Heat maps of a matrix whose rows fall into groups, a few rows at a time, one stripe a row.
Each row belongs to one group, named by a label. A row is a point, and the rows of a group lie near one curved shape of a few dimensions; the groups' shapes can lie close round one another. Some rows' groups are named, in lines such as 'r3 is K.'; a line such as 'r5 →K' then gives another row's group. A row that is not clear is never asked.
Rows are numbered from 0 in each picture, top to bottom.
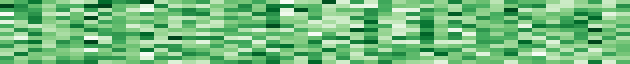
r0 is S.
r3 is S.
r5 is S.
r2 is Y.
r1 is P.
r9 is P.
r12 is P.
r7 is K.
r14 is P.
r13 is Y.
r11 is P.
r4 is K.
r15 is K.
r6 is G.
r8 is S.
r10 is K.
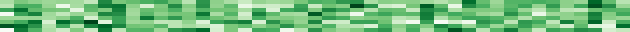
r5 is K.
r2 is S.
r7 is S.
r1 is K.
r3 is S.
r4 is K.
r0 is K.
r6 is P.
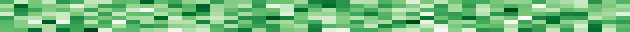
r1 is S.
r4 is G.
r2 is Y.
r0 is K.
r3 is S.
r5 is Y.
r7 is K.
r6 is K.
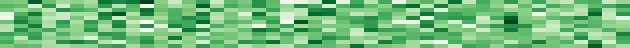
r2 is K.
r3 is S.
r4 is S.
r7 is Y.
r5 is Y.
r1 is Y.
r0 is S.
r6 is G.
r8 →P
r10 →K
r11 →K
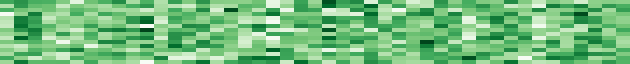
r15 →Y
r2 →Y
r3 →S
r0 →S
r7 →S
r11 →P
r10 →K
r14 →G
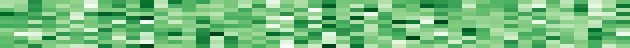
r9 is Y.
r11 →S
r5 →Y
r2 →S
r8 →P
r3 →P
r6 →S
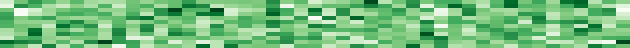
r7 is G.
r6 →K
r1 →S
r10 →P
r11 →Y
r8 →G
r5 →G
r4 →S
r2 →P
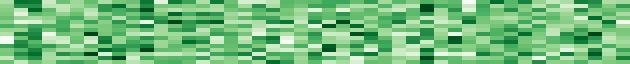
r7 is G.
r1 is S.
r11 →S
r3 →P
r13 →K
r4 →K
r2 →S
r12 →S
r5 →P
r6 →S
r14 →S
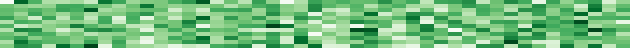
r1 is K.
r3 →S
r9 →Y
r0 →S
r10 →Y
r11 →K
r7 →K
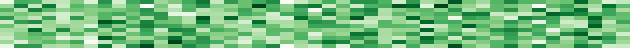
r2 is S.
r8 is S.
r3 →G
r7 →G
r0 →S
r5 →S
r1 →Y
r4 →Y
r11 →S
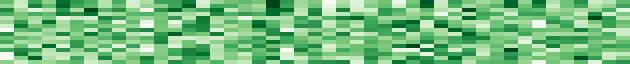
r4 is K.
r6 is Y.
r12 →Y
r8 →P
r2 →P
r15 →P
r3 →K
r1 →G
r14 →S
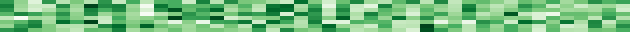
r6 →S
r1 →P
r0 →Y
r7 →S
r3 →Y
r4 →P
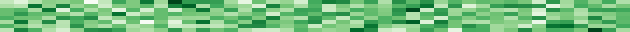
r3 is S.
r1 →G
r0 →P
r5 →Y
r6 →G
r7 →K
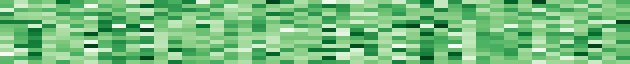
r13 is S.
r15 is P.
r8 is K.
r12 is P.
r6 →Y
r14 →S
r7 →S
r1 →K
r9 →G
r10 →P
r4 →K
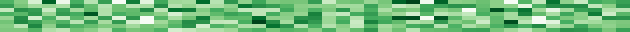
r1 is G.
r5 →Y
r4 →Y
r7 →G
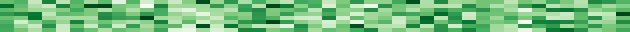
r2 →G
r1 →P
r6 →Y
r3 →P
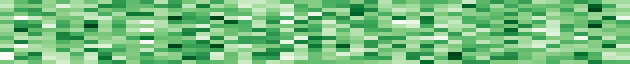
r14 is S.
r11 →P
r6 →K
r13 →S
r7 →Y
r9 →K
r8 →G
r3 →S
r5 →Y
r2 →K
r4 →P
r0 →G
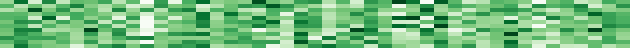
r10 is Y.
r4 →Y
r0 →Y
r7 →K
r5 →Y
